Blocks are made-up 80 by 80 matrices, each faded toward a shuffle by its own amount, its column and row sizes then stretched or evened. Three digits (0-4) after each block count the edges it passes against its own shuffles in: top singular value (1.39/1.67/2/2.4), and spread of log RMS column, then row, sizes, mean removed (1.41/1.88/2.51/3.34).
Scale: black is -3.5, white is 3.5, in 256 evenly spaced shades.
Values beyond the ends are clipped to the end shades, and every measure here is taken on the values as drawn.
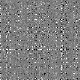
3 3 3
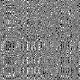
4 3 1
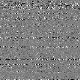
1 1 4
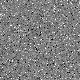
0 0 0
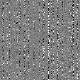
1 4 0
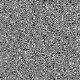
0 2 0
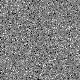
0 0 0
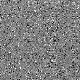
2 1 0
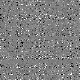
2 2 3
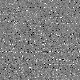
0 0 2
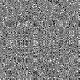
4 1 0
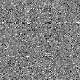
2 0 2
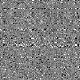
3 1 3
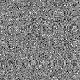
3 0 0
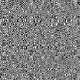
4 2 2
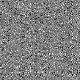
2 1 1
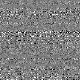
2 1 4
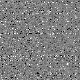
1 1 3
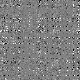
0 3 3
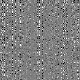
4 4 1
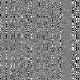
4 4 1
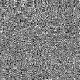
3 1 0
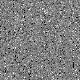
0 2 0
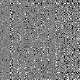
2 4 2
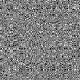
4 0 2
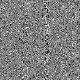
0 3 0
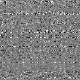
1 1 4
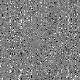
3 2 0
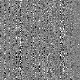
2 4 0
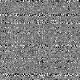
3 2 4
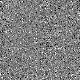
0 2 1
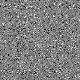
2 1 1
